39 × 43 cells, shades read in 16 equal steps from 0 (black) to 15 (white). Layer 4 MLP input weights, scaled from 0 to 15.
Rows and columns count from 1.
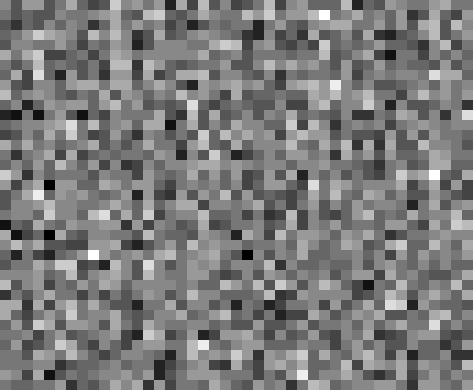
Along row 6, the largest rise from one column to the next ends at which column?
37
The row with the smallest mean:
12
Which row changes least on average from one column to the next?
17
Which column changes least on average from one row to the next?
32
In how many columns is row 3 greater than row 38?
20
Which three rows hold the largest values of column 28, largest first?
38, 36, 14
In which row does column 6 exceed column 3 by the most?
35
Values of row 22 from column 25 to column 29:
3 4 11 4 8
